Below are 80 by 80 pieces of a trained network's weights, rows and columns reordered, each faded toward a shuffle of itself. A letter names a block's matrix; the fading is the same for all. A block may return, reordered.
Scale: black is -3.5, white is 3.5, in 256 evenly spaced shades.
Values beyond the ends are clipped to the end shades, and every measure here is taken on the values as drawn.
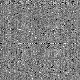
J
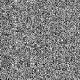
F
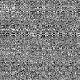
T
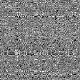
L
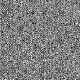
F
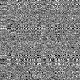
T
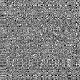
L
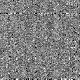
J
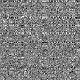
L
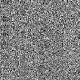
F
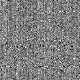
J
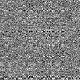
L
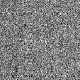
F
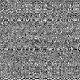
T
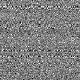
T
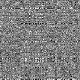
L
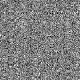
F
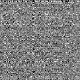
L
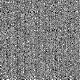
J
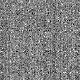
J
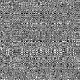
T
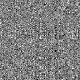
F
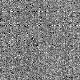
J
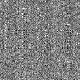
F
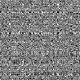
L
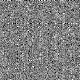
J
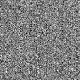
F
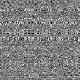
T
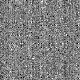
J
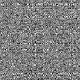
L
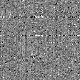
J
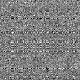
T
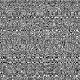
T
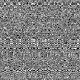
T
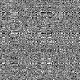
T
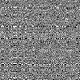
T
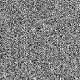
F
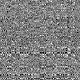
T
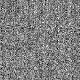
F
